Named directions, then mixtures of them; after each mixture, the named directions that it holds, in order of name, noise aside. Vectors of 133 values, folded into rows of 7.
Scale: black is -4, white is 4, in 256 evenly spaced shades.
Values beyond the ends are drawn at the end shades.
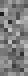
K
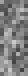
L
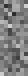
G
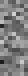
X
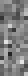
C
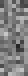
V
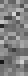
X.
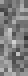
L.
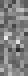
L, V, X.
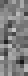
C, X.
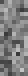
L.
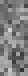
K, L.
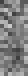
G, K, V.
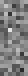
G, K, V.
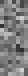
V, X.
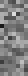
X.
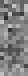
C, G, V.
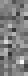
C, X.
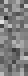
G, X.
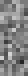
C.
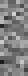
X.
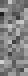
C, K, X.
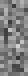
C, K, V.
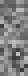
K, L, X.
